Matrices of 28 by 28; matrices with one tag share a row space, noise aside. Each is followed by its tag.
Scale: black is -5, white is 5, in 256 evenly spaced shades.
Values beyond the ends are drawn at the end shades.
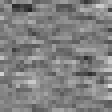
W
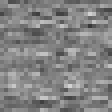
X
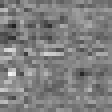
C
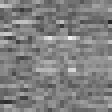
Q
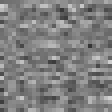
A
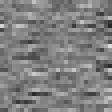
W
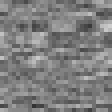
W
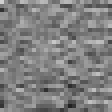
A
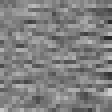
W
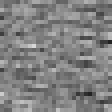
W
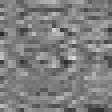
A
